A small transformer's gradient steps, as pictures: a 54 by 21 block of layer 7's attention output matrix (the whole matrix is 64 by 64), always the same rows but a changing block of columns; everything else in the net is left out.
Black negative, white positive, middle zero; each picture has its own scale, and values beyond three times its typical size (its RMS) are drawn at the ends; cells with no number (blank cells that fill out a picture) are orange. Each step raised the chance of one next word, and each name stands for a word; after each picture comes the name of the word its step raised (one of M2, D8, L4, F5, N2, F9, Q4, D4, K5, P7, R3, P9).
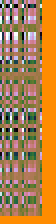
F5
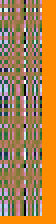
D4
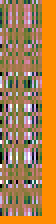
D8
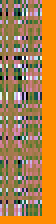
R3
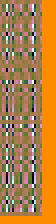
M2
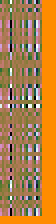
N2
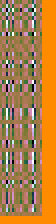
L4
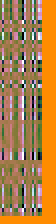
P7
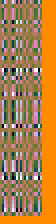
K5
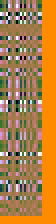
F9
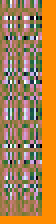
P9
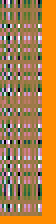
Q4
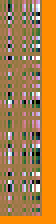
F9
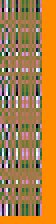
D4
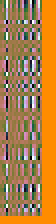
P7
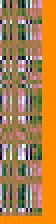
P7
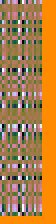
K5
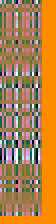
D8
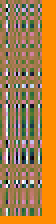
D8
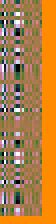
L4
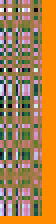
D4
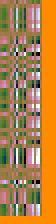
D8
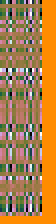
K5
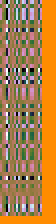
K5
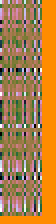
K5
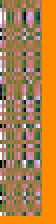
P9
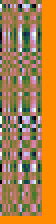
F5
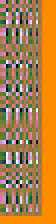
L4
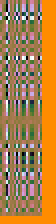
F9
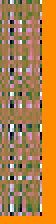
K5
